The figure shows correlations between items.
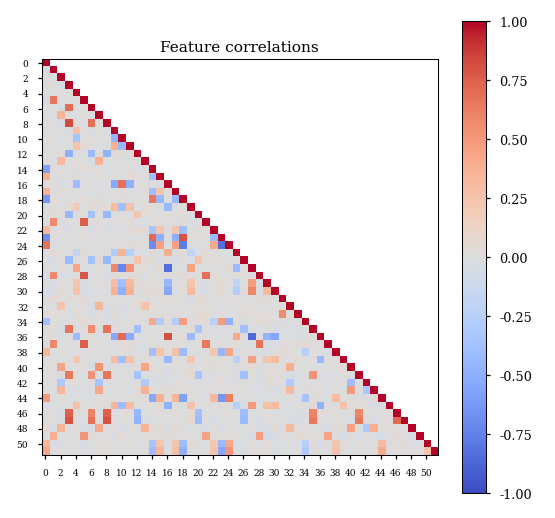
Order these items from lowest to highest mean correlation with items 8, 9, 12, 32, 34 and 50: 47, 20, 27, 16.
16, 20, 47, 27
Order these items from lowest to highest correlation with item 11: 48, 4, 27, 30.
48, 4, 30, 27
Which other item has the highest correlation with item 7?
40
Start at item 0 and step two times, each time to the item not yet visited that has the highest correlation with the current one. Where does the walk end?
44
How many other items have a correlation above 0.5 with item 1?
4
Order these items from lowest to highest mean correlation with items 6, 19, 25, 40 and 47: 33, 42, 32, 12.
12, 42, 33, 32
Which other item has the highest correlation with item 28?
5
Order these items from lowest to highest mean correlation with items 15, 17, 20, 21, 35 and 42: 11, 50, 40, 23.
23, 40, 11, 50
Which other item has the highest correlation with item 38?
24
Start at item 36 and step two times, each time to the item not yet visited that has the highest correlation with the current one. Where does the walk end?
10
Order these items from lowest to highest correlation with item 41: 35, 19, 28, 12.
12, 28, 19, 35
